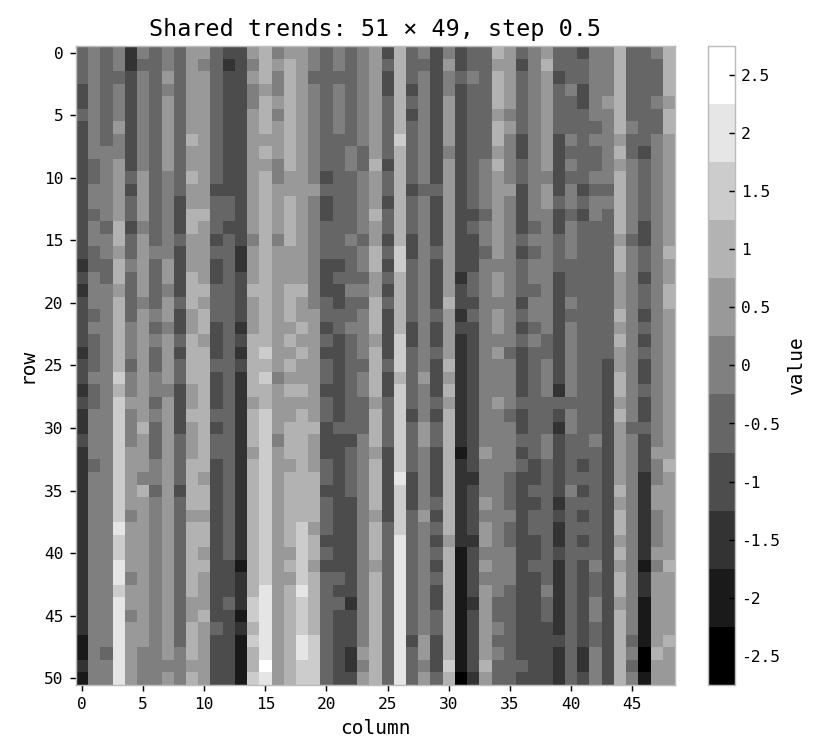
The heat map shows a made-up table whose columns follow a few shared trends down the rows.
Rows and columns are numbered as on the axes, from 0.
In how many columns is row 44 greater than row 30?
14
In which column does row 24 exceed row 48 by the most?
46
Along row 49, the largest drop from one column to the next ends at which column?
31
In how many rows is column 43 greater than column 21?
12
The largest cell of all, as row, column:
49, 15
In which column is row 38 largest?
3
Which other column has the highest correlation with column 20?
8
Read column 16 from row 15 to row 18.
0 0.5 0.5 0.5
